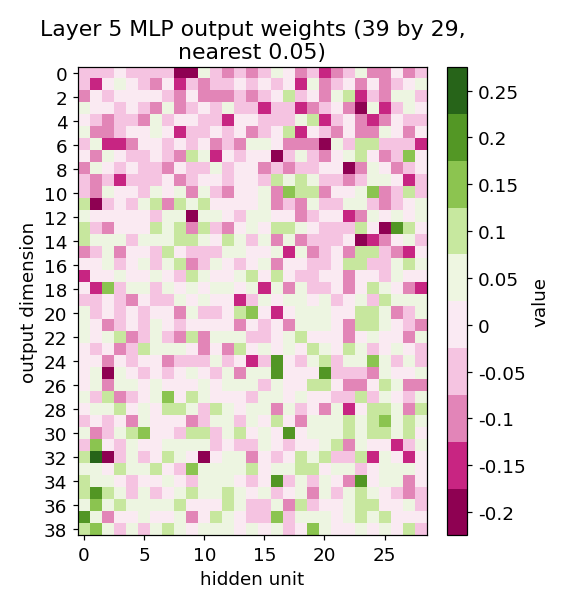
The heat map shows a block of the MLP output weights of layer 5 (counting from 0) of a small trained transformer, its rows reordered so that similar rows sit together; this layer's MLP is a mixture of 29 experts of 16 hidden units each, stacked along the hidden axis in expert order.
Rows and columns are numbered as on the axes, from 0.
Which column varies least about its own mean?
21
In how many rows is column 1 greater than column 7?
14
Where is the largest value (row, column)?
32, 1
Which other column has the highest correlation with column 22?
27
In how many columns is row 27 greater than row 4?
16
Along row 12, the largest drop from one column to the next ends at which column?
9
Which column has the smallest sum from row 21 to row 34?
2
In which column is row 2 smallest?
23
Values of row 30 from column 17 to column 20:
0.2 0 0.05 0.05
